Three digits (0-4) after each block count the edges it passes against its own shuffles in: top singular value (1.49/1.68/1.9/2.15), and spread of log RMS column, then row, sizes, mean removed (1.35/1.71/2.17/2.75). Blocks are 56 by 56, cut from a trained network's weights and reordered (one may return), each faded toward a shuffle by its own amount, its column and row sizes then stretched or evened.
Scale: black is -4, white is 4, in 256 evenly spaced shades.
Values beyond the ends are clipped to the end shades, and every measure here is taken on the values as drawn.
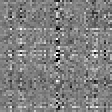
4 4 2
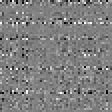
1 3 4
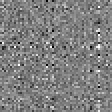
3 3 3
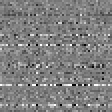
4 0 4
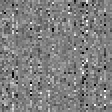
0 4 1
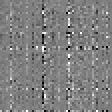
3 4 2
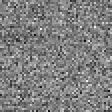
0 0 0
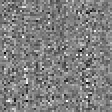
0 3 1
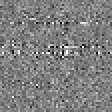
3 2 3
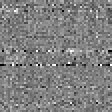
1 1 3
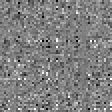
1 3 3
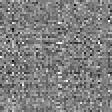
2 3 1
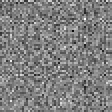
4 1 1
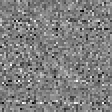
1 1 3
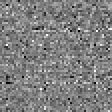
1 1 2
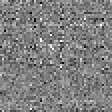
1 3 2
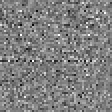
1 1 3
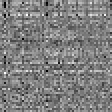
4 3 2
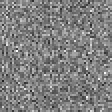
3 2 0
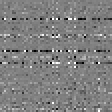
4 2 4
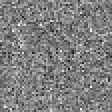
1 1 0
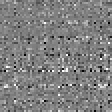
0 3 4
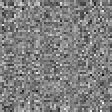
4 3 1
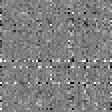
4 3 3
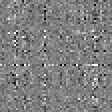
3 3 3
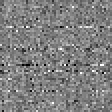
1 1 3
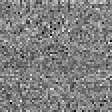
1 0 1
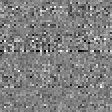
2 1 4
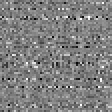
1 0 4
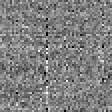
2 2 0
